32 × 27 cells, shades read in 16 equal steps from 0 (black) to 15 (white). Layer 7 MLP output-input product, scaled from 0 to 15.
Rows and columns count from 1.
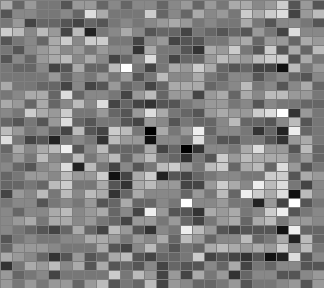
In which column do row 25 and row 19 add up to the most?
6
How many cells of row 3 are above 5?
21
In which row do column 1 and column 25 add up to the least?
22
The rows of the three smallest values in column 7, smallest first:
19, 3, 17
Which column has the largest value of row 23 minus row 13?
25
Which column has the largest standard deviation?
24
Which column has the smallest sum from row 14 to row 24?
16
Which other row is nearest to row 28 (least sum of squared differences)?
7
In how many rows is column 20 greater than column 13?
15
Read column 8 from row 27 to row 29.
10 7 5
